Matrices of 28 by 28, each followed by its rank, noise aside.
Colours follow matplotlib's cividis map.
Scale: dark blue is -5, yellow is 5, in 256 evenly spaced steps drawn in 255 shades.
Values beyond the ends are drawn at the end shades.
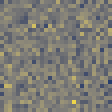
six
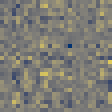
three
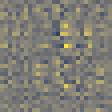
four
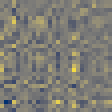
three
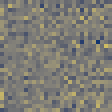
six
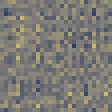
six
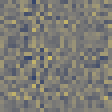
four
